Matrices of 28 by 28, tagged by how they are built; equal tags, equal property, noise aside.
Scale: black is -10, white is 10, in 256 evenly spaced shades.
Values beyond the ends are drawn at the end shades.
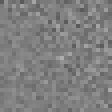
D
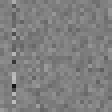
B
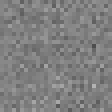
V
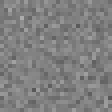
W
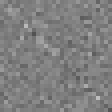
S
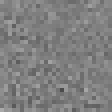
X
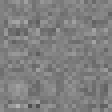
V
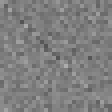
S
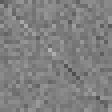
S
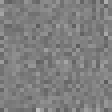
V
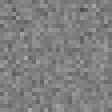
W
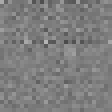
V
